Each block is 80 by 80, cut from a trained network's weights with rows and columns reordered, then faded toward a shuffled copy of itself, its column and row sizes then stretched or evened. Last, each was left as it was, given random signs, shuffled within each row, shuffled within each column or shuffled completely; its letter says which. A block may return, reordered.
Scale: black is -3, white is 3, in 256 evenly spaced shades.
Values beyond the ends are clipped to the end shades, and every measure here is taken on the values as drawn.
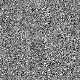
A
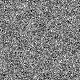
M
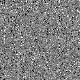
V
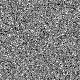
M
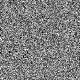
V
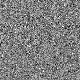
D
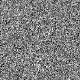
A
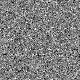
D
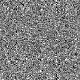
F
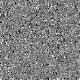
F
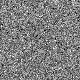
M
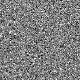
V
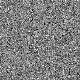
V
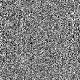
F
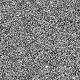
D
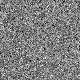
M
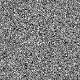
A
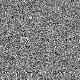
D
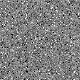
A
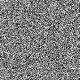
A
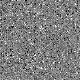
A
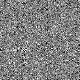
A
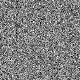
V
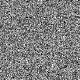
A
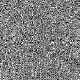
F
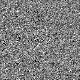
A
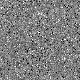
V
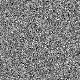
V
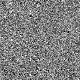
A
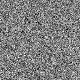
D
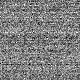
D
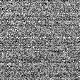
F
